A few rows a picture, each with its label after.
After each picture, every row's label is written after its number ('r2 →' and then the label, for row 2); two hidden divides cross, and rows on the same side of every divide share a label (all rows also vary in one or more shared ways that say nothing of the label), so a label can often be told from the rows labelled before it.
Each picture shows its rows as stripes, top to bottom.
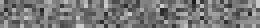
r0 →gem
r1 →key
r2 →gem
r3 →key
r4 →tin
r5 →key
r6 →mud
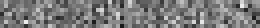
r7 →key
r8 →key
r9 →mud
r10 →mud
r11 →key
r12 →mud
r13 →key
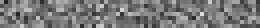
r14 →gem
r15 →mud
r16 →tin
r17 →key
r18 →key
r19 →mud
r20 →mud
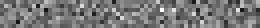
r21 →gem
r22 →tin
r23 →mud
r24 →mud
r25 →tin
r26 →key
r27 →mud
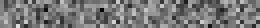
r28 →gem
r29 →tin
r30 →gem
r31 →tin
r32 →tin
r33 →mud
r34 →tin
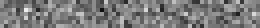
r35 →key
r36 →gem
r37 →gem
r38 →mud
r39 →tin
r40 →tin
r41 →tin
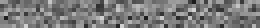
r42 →key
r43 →gem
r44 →tin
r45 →key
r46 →tin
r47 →mud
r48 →tin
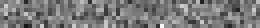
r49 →tin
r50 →mud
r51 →mud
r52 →mud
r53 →gem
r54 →key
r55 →mud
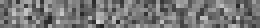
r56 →key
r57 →key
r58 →gem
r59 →tin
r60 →mud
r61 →mud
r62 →gem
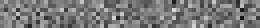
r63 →tin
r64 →tin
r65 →key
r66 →tin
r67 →mud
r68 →tin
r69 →mud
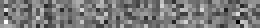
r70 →mud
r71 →mud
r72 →mud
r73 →tin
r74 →mud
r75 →mud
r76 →tin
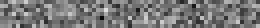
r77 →tin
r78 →gem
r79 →key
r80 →gem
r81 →key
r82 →tin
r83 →tin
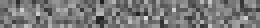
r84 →key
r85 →key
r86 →mud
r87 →mud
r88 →gem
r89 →key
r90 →gem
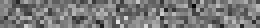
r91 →key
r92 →key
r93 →tin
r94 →mud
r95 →gem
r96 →gem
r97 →gem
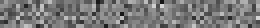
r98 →gem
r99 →tin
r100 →tin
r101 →key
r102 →tin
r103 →key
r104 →tin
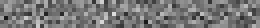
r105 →mud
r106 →tin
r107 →tin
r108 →mud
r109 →gem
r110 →mud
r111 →key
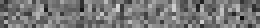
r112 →gem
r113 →key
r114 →key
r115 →mud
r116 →key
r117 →key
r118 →gem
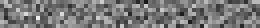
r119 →mud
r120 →tin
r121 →tin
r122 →tin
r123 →key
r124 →key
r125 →tin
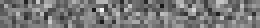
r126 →key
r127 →key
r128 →mud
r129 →tin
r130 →key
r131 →gem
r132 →key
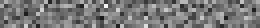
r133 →mud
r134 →gem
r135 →tin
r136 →key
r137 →key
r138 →gem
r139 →tin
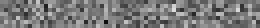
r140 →key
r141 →key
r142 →tin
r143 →key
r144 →tin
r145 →mud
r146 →mud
